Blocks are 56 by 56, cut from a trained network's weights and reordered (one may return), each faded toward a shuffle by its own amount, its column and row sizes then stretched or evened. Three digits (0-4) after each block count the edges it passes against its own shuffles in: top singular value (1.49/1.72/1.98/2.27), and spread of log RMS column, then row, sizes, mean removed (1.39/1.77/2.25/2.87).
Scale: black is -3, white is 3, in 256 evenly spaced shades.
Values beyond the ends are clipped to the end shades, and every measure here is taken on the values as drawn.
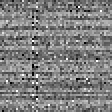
3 2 0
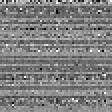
4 0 3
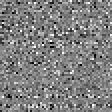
0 0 3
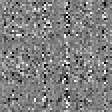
0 4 2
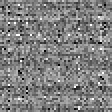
1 3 1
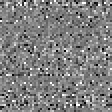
1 0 3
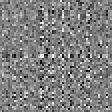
4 4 1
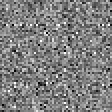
2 0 1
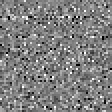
0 0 2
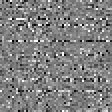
3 2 3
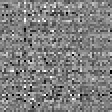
0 3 3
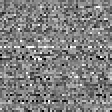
0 1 4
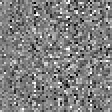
1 3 0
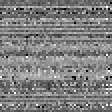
4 0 3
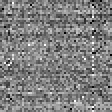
1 2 0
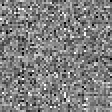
1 2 0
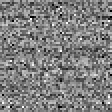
0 1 2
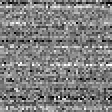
3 0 4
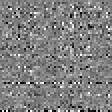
2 2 4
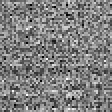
0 3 0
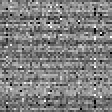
3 2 0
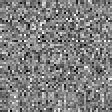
3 0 2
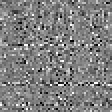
2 2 3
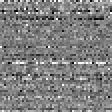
2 0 4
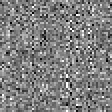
3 3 0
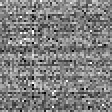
2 2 0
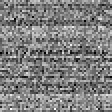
3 0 2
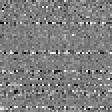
1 0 4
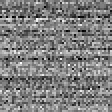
3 1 3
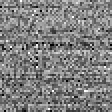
1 0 2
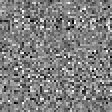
3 1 3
